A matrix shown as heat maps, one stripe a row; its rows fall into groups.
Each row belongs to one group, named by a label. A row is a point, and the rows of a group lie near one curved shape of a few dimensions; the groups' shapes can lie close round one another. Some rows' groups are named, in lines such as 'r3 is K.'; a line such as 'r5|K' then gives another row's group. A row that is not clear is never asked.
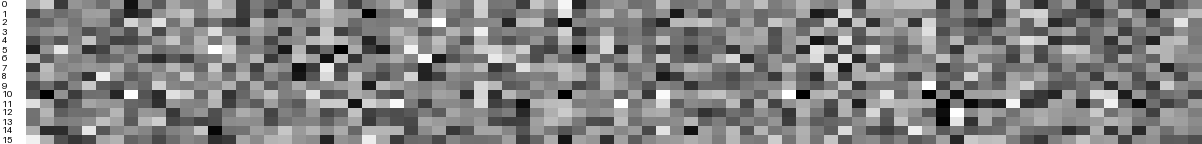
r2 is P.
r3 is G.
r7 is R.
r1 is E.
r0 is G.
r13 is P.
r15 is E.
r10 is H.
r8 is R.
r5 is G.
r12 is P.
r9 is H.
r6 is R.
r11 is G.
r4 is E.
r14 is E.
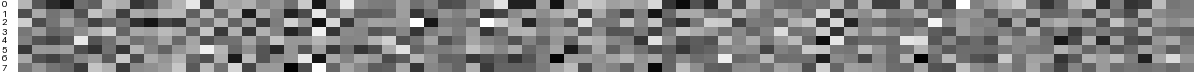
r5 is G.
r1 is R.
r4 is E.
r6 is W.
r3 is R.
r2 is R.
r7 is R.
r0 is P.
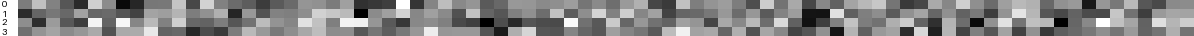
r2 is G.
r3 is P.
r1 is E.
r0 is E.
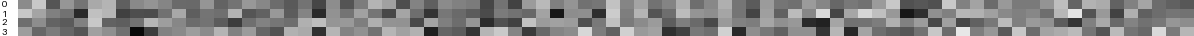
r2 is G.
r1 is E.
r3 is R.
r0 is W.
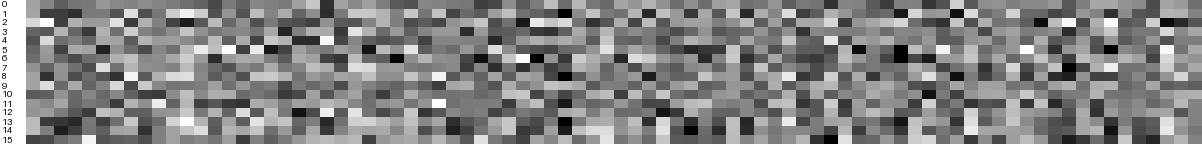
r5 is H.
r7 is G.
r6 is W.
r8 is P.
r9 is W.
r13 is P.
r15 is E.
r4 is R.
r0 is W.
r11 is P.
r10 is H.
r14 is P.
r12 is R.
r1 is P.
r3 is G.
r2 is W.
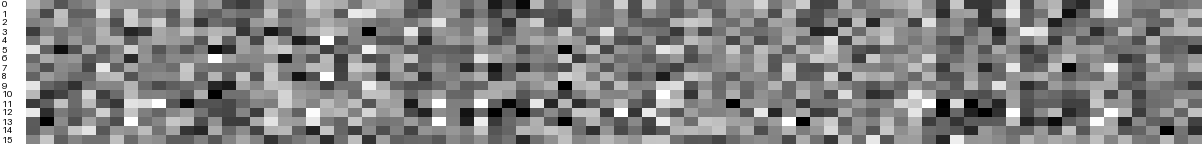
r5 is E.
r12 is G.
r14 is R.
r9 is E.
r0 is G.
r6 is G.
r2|P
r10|E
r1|G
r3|E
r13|H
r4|R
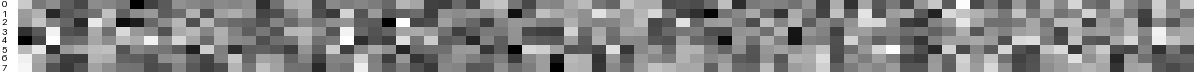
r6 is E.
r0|R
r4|G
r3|G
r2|E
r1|P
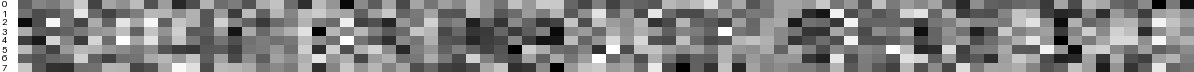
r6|E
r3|W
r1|E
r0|R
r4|G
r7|P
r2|G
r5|W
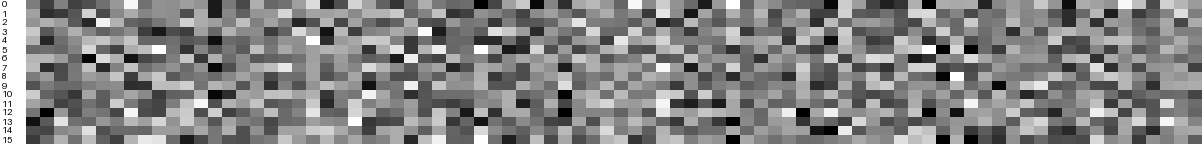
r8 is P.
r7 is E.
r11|P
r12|H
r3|R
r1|E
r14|E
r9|E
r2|R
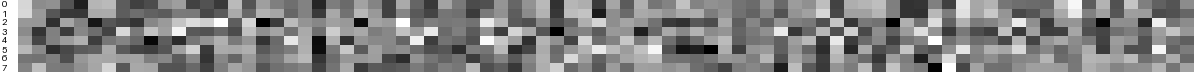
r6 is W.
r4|R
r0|E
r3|P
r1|E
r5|P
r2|H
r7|P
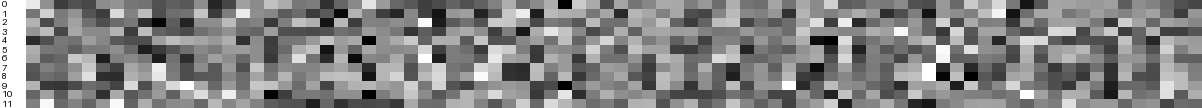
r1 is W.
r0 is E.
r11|W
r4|E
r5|R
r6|R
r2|R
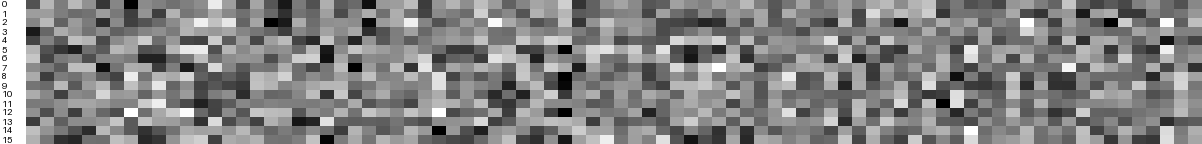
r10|W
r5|P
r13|R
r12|P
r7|R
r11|P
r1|G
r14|R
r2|H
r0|G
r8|P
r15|P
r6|R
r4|R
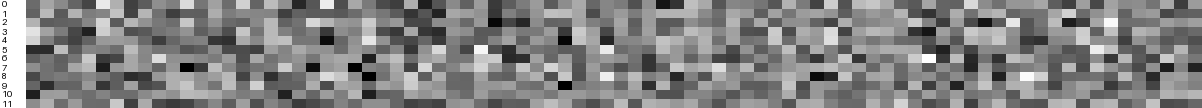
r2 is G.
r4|E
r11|W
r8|E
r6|H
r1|W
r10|G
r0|R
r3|E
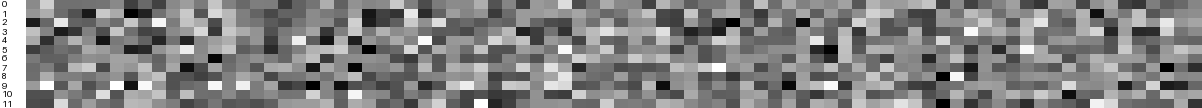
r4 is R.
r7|R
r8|P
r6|W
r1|E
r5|E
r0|G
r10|G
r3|P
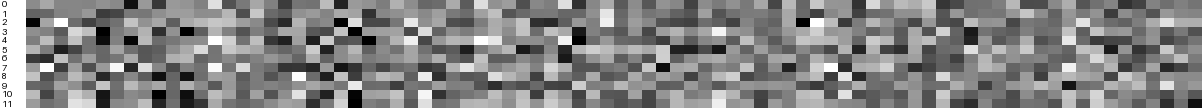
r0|G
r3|R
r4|G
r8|R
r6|H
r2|G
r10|R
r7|W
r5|P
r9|G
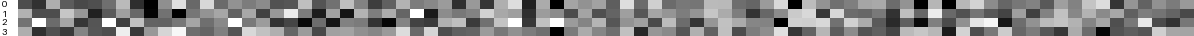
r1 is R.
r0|H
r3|P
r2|W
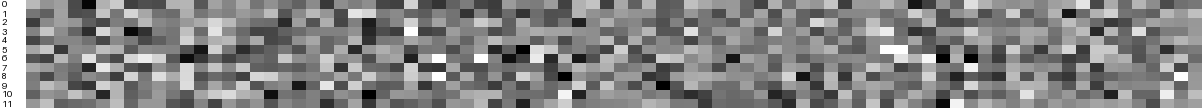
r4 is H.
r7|R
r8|P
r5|W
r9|R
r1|G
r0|E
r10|H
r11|P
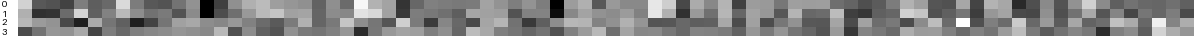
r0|E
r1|E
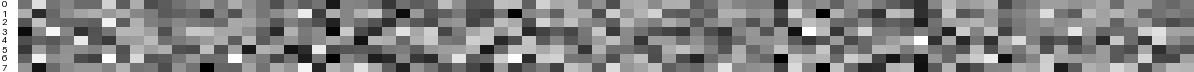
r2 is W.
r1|W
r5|R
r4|H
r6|W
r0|W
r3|G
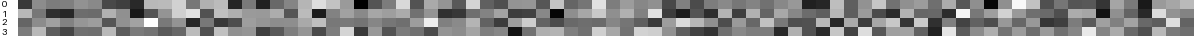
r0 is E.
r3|P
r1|P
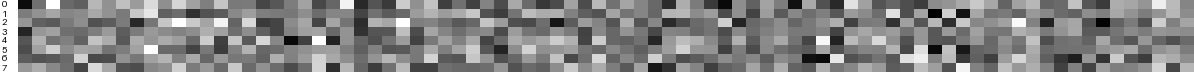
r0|G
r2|H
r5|P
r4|R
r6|E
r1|P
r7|R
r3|G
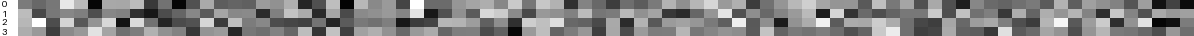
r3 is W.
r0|R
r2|W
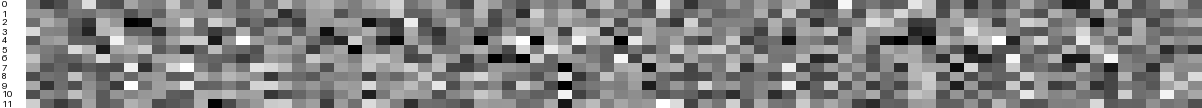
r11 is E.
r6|G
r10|H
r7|P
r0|E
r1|G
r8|H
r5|R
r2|E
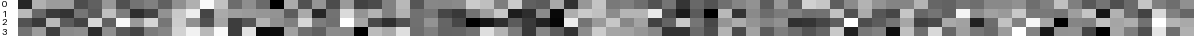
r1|P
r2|G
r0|G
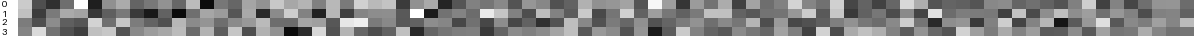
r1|R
